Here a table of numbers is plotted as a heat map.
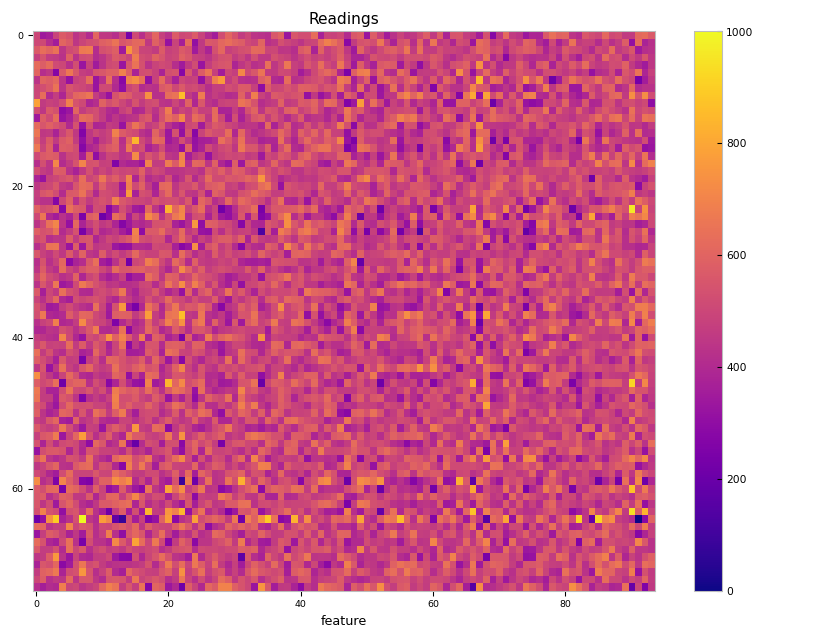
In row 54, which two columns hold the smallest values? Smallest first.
15, 28
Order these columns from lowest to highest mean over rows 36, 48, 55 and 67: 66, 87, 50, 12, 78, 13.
66, 87, 50, 78, 13, 12
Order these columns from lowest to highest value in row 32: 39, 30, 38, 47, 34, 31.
34, 30, 31, 39, 47, 38
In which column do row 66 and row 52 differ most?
91
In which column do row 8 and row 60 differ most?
74
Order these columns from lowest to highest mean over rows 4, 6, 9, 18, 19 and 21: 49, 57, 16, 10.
57, 10, 16, 49
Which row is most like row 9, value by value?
68
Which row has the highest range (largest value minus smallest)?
64
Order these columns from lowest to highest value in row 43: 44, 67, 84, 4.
84, 4, 44, 67
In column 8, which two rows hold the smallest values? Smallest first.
59, 54
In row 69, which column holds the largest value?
3
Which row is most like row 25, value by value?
28
